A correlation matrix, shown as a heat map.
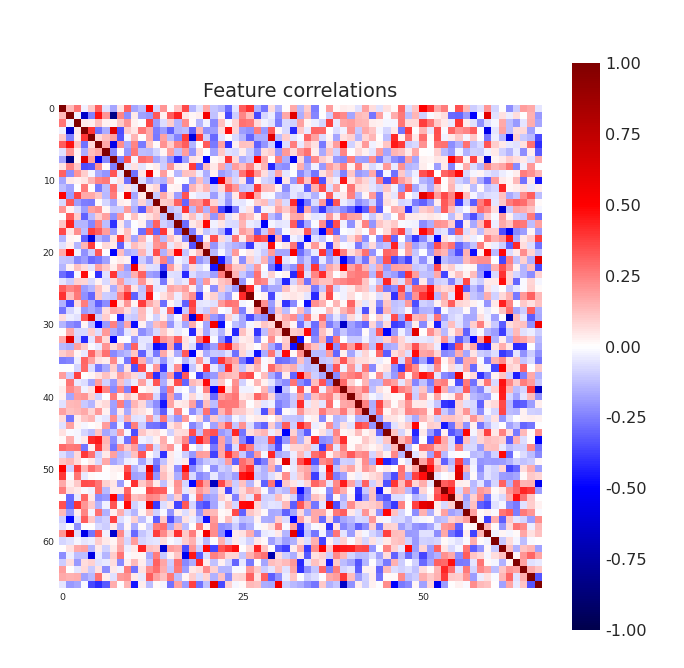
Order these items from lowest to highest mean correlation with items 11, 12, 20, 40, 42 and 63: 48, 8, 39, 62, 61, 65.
62, 8, 65, 39, 48, 61
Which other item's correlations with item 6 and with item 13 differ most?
33
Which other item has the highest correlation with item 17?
50
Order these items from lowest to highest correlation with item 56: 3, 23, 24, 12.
23, 12, 3, 24
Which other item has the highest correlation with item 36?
61
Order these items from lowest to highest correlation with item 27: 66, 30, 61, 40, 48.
30, 66, 48, 40, 61
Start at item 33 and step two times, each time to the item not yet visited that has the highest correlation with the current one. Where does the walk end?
55
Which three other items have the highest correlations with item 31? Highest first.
49, 34, 44
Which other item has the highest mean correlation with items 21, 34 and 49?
31
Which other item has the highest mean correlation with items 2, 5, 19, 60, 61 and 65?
39
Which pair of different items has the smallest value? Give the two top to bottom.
1, 7
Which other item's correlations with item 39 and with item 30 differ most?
66
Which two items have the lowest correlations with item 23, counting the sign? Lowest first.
14, 59
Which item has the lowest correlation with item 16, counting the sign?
28
